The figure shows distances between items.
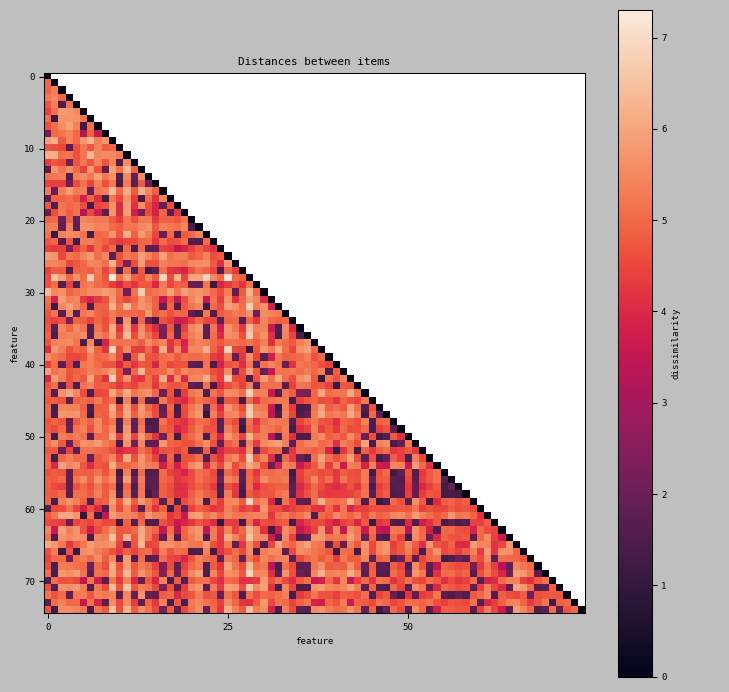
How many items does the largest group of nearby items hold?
19
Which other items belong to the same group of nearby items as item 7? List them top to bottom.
5, 37, 61
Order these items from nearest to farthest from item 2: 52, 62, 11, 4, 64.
4, 52, 62, 11, 64
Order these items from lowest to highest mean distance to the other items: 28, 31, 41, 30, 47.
47, 31, 41, 30, 28
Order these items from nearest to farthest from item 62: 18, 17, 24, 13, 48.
24, 48, 18, 17, 13
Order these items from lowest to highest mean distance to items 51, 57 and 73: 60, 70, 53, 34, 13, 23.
34, 70, 60, 13, 23, 53
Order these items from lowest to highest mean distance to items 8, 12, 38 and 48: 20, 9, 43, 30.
43, 20, 30, 9
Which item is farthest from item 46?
28
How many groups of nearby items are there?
9
